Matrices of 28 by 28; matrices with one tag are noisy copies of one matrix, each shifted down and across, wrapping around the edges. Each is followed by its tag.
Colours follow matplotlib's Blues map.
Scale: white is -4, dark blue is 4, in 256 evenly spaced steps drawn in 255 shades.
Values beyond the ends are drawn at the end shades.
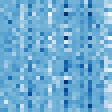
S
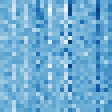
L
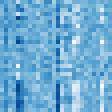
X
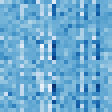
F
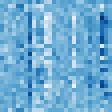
X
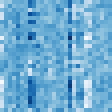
X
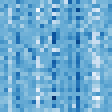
S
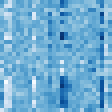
X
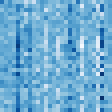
L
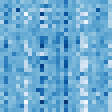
S
